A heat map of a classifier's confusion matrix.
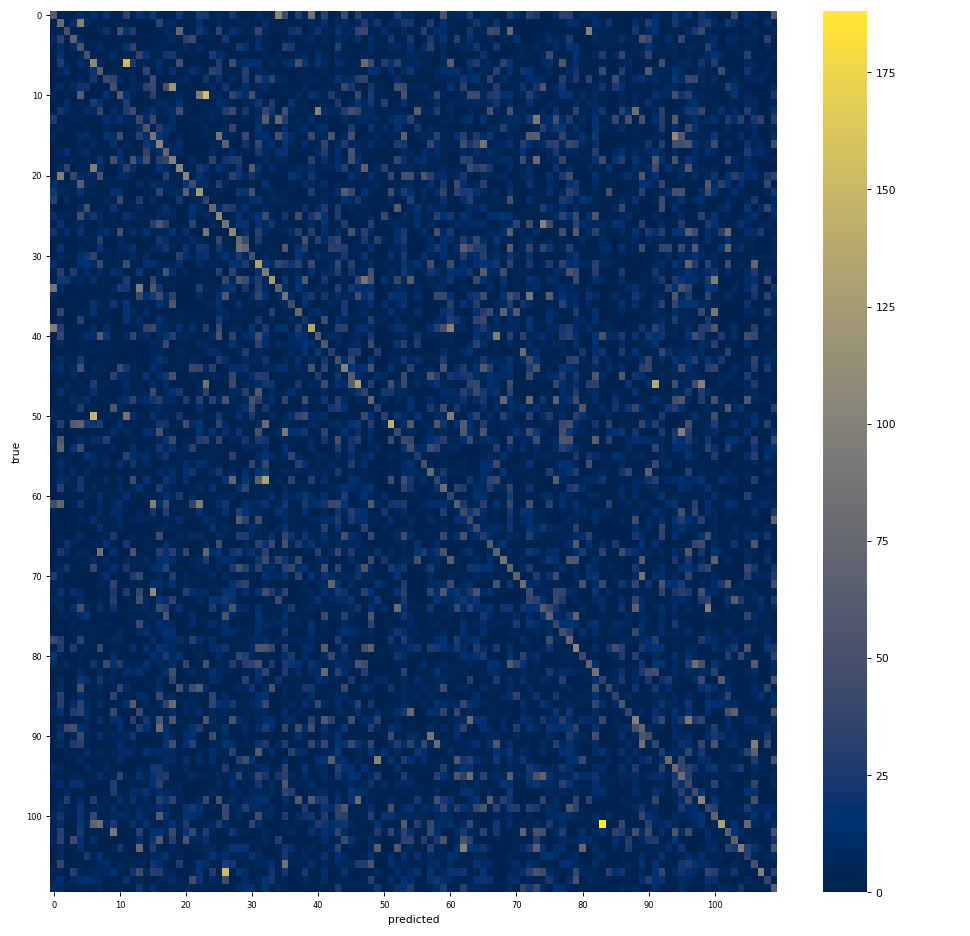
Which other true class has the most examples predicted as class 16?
89
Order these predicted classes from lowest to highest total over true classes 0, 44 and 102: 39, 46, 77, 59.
46, 77, 59, 39
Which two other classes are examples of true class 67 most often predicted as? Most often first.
7, 23
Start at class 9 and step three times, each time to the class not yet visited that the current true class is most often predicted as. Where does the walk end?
103
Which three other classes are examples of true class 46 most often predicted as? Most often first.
91, 98, 23
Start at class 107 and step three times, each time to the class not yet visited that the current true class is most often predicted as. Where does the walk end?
99
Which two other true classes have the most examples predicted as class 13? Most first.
34, 104
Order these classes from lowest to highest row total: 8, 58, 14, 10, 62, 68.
14, 62, 8, 68, 58, 10
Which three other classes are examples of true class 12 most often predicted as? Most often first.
40, 88, 55
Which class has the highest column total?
31
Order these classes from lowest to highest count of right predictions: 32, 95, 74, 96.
96, 74, 95, 32
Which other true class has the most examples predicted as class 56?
20
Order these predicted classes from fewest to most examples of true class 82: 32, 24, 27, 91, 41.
27, 24, 32, 91, 41
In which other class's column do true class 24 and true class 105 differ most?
52
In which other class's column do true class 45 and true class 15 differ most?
94
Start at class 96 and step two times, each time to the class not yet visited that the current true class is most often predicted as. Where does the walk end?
72
